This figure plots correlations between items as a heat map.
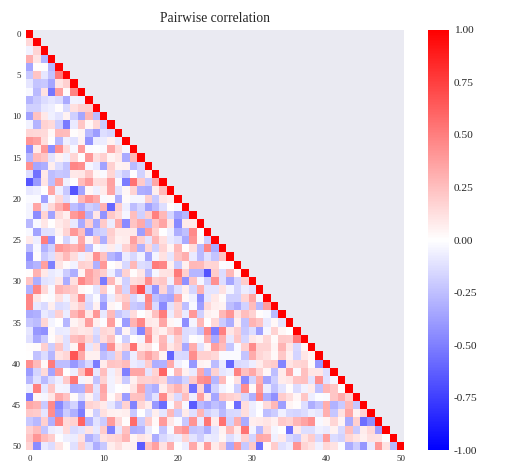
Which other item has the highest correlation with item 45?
3
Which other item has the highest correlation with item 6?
39
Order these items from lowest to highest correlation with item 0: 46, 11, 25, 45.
11, 25, 46, 45
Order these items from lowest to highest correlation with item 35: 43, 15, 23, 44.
43, 44, 23, 15
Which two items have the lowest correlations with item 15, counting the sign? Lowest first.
50, 36
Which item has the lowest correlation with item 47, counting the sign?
45
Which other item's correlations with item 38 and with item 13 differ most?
18
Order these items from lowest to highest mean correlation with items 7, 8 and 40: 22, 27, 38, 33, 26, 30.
27, 22, 26, 33, 38, 30
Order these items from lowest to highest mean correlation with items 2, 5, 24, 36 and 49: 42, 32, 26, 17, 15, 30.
30, 15, 17, 32, 42, 26
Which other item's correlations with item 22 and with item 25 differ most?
24
